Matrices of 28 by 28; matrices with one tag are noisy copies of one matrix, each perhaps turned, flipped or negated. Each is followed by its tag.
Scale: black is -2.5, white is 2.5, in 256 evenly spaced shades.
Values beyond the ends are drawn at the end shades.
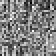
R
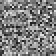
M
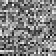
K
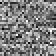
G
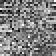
R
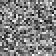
M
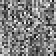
G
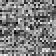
K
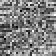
R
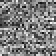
G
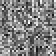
G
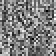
G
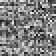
K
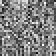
G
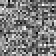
K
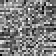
R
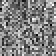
G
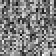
K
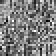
R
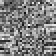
R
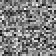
M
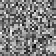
M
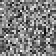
M
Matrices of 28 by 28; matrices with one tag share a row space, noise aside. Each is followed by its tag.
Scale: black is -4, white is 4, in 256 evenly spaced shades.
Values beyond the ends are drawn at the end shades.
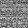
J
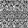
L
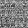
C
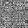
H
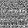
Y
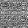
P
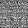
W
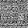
Y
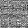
P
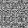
Y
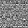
J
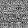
P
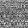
H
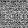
W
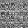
C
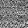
Y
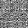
W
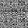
Y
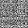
Y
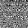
W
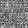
H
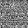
C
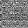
L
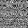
W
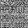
H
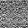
J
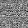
W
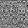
Y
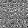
W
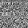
L
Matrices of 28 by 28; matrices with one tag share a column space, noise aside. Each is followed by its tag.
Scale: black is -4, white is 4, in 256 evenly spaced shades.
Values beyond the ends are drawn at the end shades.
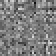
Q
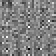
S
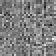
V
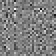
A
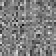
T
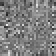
T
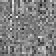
Q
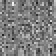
T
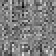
T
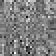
Q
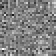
S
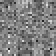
S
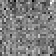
Q
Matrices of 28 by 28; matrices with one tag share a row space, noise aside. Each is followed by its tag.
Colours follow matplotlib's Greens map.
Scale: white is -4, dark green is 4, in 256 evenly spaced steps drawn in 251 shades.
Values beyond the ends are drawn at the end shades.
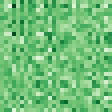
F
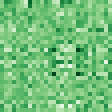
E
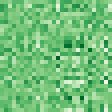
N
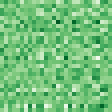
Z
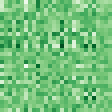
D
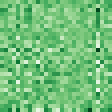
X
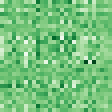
D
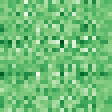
D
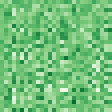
F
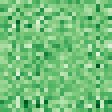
X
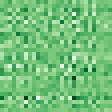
D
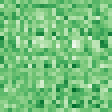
Z
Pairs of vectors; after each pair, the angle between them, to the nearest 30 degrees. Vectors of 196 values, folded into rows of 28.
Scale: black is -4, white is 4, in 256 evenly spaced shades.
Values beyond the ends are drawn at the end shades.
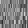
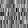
90 degrees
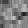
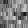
30 degrees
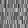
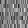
30 degrees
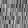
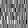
60 degrees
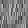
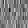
90 degrees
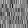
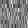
150 degrees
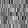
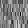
90 degrees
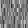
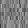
120 degrees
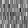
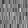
150 degrees
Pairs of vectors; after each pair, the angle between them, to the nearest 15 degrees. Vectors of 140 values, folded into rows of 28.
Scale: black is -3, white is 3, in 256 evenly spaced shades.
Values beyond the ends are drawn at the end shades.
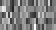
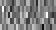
60 degrees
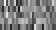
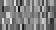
60 degrees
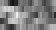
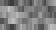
30 degrees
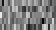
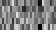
60 degrees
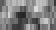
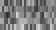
120 degrees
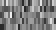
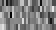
150 degrees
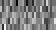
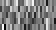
150 degrees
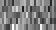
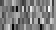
150 degrees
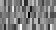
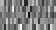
15 degrees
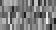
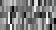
15 degrees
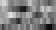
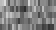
45 degrees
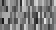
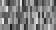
165 degrees
